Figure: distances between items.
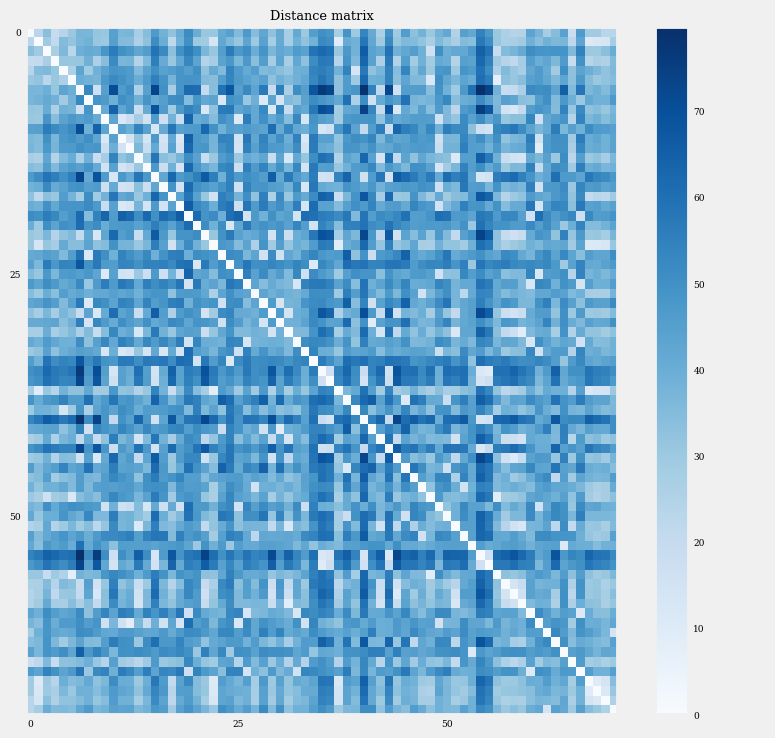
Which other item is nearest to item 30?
41
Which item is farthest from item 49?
19
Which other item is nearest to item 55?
35
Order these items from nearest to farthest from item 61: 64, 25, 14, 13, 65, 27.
25, 14, 65, 13, 27, 64
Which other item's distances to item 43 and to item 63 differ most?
54
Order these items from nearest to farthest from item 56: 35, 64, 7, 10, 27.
7, 27, 64, 10, 35
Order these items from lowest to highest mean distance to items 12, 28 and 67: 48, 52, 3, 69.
69, 3, 48, 52
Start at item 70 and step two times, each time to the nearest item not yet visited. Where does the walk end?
0
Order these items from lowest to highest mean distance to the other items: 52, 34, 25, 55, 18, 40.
25, 18, 52, 55, 34, 40
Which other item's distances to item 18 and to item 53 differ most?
64
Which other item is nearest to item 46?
63
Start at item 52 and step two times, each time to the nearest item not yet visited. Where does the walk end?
27
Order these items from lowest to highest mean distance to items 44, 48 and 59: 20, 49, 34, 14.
14, 49, 20, 34
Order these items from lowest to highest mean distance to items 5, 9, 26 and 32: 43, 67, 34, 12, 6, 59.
59, 67, 12, 6, 43, 34
